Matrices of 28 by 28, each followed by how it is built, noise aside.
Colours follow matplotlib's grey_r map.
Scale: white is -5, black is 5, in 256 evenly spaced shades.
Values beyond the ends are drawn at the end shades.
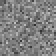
noise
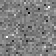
sparse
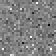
sparse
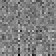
low rank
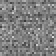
blocks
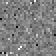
sparse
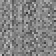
repeating rows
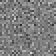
low rank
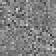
block diagonal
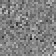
block diagonal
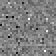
sparse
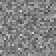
repeating rows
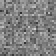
blocks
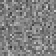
blocks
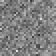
Hankel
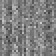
blocks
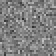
noise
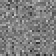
low rank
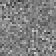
block diagonal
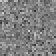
block diagonal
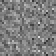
repeating rows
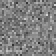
noise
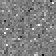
sparse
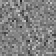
block diagonal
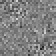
block diagonal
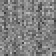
blocks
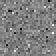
sparse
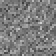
Hankel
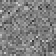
Hankel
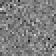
block diagonal
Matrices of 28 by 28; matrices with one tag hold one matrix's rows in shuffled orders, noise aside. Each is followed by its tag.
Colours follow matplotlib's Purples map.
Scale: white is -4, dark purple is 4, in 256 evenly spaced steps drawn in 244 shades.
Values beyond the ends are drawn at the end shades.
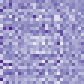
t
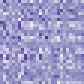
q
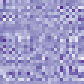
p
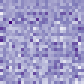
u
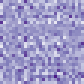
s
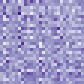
q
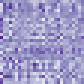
t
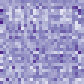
u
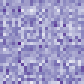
q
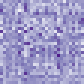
s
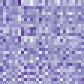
q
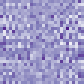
p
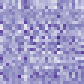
s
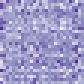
u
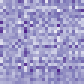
s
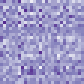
q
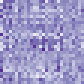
t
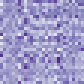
s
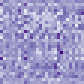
s
